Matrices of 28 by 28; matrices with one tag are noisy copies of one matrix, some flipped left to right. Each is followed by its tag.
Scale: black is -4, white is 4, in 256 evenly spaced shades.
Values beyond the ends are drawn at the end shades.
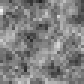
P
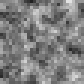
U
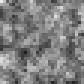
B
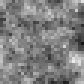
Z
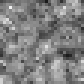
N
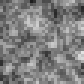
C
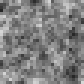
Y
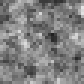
P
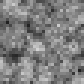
N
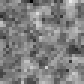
U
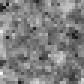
Y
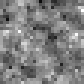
P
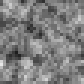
N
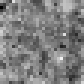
Y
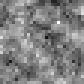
P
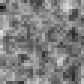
Y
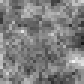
Z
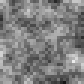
Z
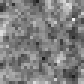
Y
